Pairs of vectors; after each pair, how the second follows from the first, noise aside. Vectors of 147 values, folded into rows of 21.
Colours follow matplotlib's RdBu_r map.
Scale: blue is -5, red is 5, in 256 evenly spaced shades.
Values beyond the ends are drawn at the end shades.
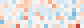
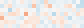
wrapped around, shrunk.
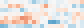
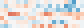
wrapped around, negated.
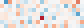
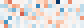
wrapped around, negated.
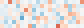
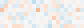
wrapped around, shrunk.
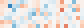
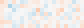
shrunk.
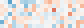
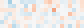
shrunk.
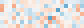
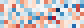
scaled up.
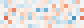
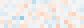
wrapped around, shrunk.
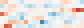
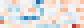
wrapped around, negated.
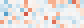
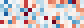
scaled up.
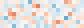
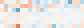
reversed, partly zeroed.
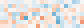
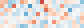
wrapped around, negated.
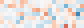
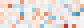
sign-scrambled.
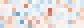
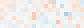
reversed, shrunk.
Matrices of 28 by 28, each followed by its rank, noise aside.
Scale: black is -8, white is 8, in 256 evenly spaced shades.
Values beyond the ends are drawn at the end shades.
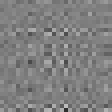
one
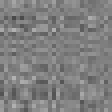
two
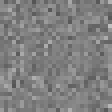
five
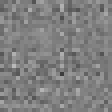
five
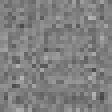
five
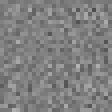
five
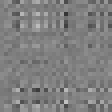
one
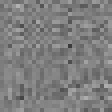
four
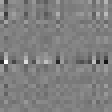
one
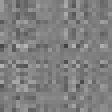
two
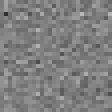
five
